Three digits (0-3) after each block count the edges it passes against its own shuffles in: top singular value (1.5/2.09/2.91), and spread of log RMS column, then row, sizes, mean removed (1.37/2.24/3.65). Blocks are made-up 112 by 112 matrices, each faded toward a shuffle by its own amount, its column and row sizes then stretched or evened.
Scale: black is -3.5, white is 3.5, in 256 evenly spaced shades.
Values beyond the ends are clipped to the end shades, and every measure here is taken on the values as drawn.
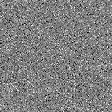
2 0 0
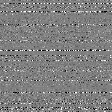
2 0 3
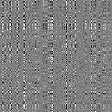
3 3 2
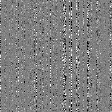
1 3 0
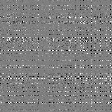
2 2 3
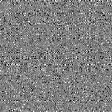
2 0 2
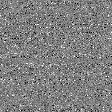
0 0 2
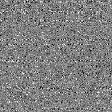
2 0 2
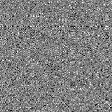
2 0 1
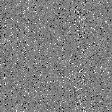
0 2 0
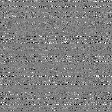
0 1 3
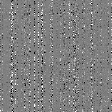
0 3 1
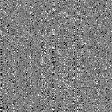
2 2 0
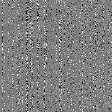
0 3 0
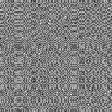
3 0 0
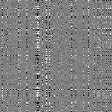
3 3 2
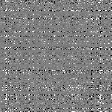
2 2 3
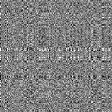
3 2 2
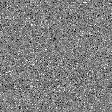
1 0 1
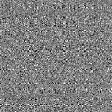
2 1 2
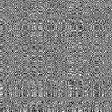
3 1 2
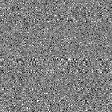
2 0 2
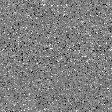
0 0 1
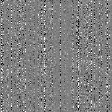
1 3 0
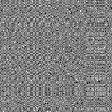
3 1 1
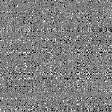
2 1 2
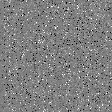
0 1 0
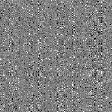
2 2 0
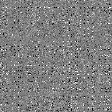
0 2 2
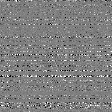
1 1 3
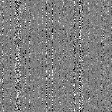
1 3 0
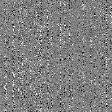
0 3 0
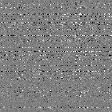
1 1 3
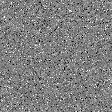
0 0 1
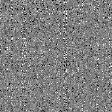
1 2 1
